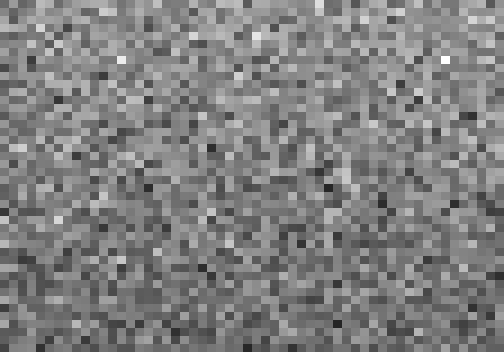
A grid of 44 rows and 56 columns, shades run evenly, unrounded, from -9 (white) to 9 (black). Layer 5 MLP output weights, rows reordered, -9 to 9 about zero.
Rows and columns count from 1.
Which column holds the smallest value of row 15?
23
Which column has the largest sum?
17
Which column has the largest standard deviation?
55
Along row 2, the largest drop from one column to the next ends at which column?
12
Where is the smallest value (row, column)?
8, 50
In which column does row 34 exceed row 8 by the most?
14
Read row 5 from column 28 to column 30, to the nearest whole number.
1 -7 -4
